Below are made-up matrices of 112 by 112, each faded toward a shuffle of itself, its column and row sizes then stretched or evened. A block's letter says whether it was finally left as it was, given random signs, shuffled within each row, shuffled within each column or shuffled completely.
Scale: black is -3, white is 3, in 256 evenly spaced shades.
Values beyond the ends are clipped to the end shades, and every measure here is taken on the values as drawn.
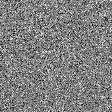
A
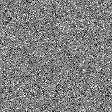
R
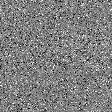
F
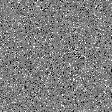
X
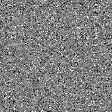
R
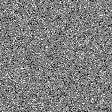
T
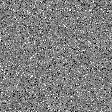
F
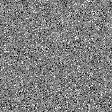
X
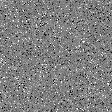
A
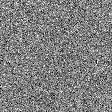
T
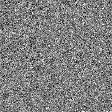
X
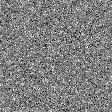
T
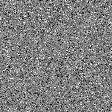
F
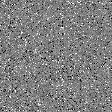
X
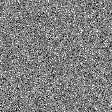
A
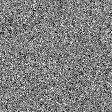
F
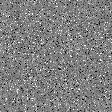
F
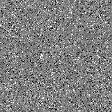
R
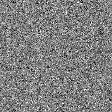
X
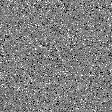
F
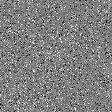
A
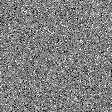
T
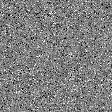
F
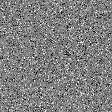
A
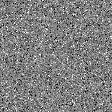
A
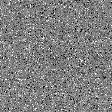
R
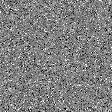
F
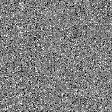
R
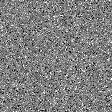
T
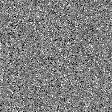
A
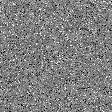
T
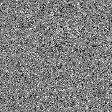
X
